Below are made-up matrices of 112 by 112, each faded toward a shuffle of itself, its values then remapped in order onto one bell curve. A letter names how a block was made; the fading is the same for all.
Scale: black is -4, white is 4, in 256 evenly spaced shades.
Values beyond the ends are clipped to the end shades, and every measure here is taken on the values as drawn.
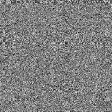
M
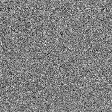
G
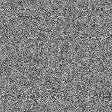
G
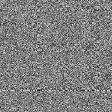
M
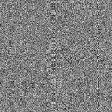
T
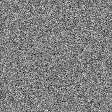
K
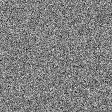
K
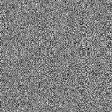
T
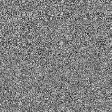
M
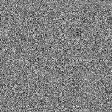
M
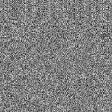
T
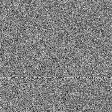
G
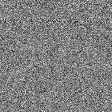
G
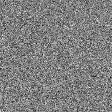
G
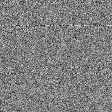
G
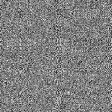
T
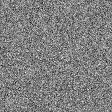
K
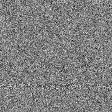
G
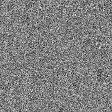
G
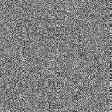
T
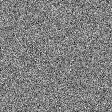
K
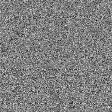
G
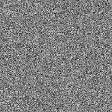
M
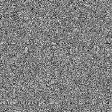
M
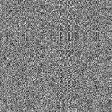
T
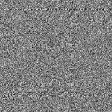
M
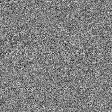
G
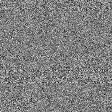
G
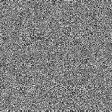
M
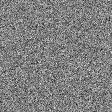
K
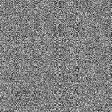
T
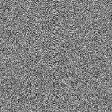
T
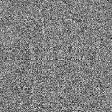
M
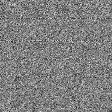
G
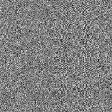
T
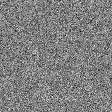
K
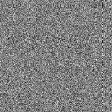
T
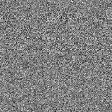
M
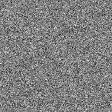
G
